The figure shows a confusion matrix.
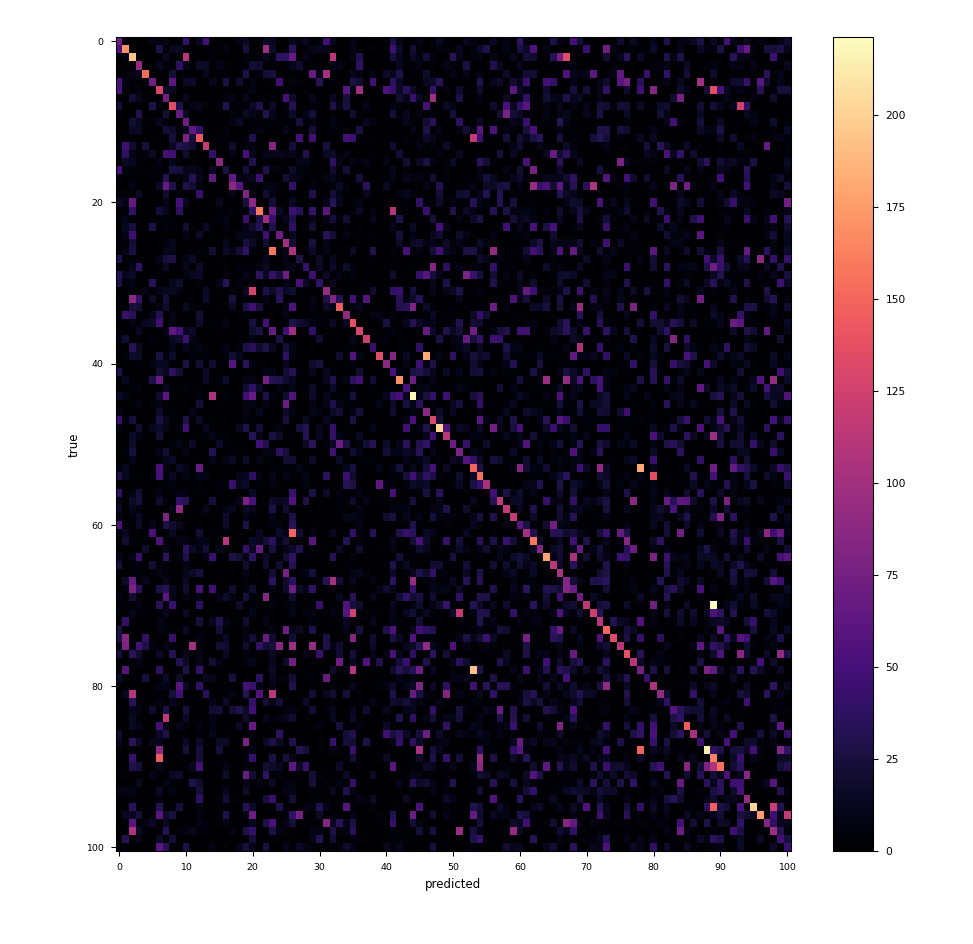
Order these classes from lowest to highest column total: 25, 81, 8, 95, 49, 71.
81, 71, 95, 49, 8, 25
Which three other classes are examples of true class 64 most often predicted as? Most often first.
68, 80, 100
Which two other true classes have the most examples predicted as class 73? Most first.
80, 1
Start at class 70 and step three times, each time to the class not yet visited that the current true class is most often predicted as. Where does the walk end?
36
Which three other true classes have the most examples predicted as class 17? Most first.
18, 40, 55
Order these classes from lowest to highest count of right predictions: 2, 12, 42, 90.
12, 90, 42, 2
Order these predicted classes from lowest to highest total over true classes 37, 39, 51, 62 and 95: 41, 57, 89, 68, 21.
21, 57, 41, 89, 68
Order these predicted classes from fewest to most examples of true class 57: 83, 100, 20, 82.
100, 83, 20, 82
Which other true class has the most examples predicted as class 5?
61
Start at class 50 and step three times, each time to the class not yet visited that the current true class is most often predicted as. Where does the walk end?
22
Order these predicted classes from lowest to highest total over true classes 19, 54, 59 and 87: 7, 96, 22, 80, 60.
96, 22, 60, 7, 80
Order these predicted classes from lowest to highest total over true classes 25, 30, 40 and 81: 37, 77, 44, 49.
37, 77, 44, 49
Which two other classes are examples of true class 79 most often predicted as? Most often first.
31, 67
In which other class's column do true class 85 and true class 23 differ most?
66
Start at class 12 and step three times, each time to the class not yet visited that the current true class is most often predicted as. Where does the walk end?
35
